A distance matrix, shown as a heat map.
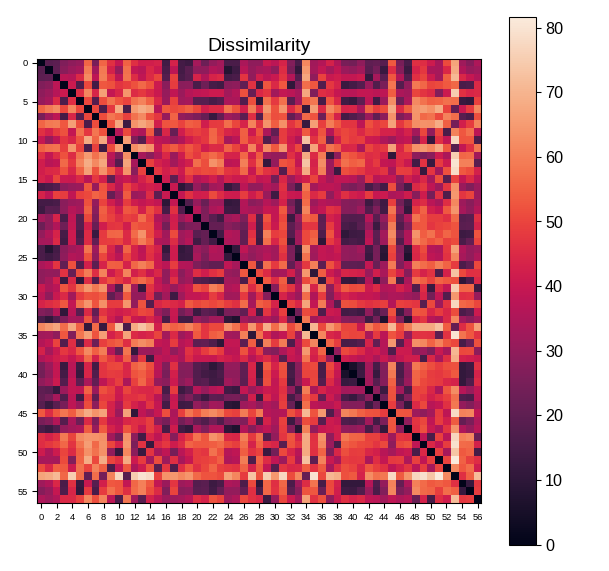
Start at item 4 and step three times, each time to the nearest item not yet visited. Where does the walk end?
51
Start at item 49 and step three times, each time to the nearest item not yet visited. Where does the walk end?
31
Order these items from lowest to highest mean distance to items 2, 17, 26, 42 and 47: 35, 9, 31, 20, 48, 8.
20, 35, 9, 48, 31, 8
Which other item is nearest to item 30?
17
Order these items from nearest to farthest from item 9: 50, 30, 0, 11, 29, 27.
30, 50, 29, 27, 0, 11
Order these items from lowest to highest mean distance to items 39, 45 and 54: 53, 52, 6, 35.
52, 6, 35, 53
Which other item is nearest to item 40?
39
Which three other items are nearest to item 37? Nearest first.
12, 45, 10
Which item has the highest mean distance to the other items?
53
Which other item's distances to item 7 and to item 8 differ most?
34
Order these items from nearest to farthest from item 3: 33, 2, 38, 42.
33, 42, 2, 38
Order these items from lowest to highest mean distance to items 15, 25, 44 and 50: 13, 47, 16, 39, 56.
47, 16, 56, 13, 39
